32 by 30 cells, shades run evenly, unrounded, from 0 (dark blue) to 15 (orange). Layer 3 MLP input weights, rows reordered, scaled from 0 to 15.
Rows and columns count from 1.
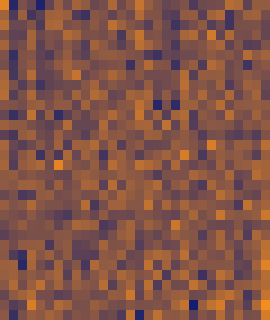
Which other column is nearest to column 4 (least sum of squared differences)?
21
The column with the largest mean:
30
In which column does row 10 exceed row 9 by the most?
26
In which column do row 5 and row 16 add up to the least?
5
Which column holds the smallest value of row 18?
18
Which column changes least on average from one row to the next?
27
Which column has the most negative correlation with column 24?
14
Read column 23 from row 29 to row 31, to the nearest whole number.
9 6 9
